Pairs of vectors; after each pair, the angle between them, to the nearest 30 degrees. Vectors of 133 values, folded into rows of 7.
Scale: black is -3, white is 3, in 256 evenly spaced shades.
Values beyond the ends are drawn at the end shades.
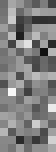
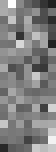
60 degrees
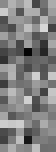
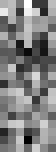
30 degrees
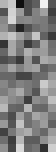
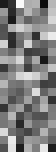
150 degrees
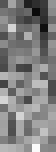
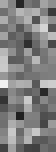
120 degrees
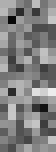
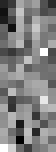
90 degrees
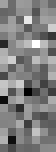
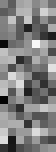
30 degrees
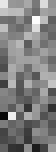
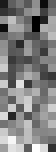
150 degrees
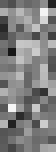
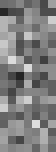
120 degrees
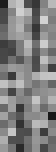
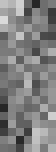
90 degrees
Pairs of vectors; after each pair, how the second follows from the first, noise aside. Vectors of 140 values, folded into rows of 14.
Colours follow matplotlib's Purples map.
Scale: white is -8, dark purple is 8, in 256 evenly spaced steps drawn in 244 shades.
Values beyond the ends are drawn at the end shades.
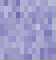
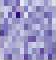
scaled up.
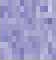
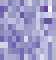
scaled up.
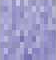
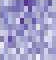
reversed, scaled up.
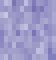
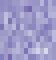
wrapped around, negated.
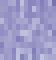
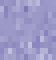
wrapped around, partly zeroed.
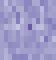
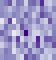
reversed, scaled up.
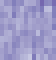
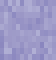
reversed, shrunk.
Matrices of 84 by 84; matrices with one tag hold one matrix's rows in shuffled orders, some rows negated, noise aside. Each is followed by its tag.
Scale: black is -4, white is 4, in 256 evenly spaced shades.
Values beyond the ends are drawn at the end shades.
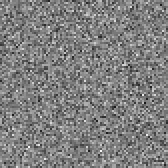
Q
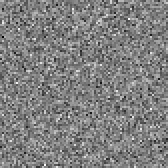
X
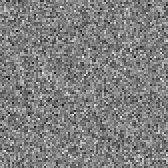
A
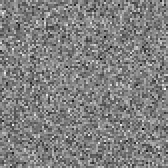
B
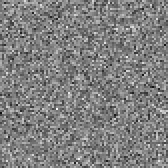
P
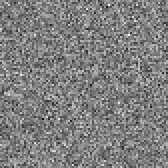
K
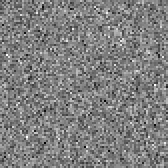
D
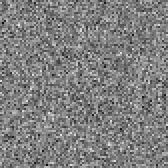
B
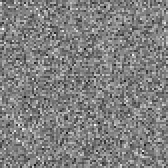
B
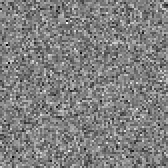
P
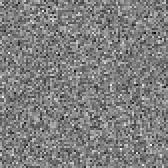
B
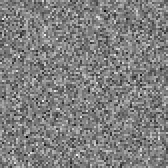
X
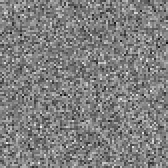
Q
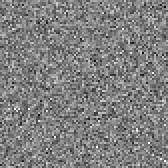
Q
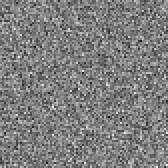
K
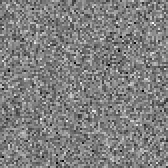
P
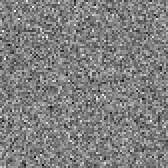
B
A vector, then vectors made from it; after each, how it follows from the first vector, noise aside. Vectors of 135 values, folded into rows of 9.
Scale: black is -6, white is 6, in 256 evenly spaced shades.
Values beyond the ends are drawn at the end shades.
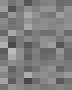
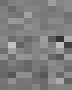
reversed, negated, partly zeroed.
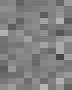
reversed, negated, partly zeroed.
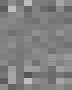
negated, partly zeroed.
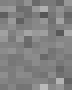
reversed, negated, partly zeroed.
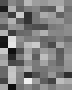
negated, scaled up.
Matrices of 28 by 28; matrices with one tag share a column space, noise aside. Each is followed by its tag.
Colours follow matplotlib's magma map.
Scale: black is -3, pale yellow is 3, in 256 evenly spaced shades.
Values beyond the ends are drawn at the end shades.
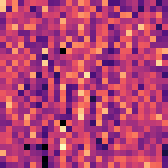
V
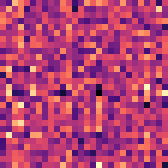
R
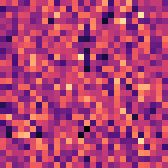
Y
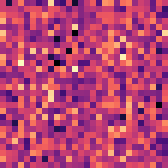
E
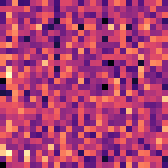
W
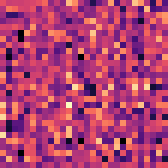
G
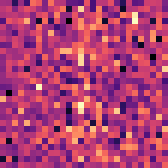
Y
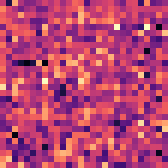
W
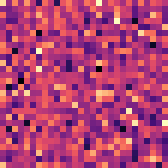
E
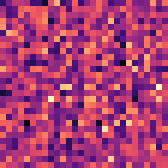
E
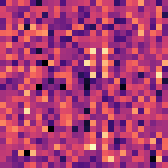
W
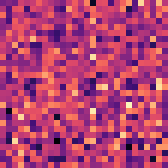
G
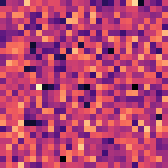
E
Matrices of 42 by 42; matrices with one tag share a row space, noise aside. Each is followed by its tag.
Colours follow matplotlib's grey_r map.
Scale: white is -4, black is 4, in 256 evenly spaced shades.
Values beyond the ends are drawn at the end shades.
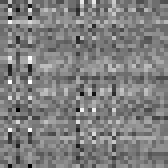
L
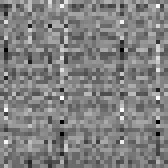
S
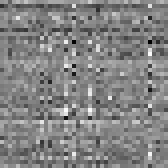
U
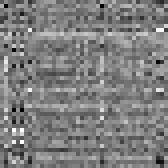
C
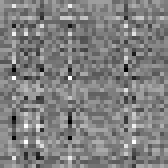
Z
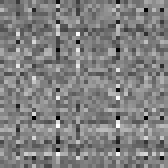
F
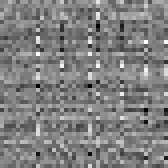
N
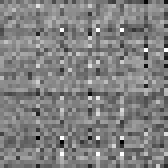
N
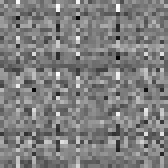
F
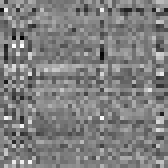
C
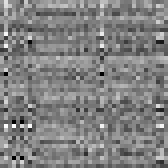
C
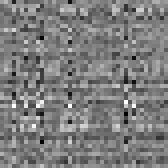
Z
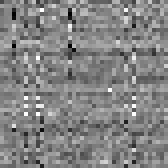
Z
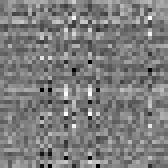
U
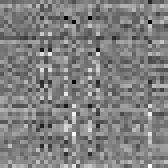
U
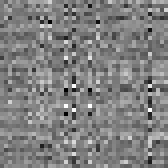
U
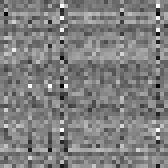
S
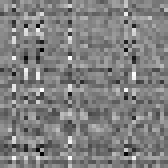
Z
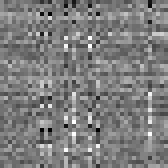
U
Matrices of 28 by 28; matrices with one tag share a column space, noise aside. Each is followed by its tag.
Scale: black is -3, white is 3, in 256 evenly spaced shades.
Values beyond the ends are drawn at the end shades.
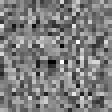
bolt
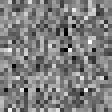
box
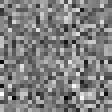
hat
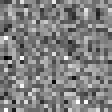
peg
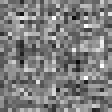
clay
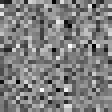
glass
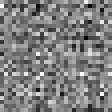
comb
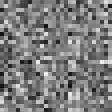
hat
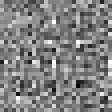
bolt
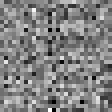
peg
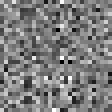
peg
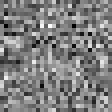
bolt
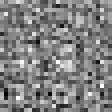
hat
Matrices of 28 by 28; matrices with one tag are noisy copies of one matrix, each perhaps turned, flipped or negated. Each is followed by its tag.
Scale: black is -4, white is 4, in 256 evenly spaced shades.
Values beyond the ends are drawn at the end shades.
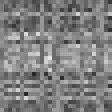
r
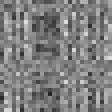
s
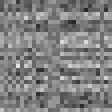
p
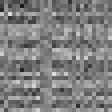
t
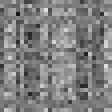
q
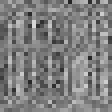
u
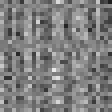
t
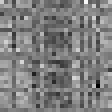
r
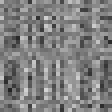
p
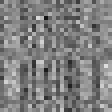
p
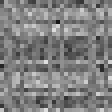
q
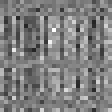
u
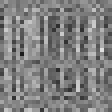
u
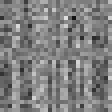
p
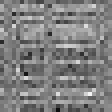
u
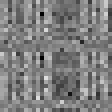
s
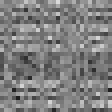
s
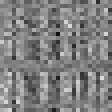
t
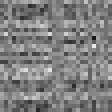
p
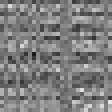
t
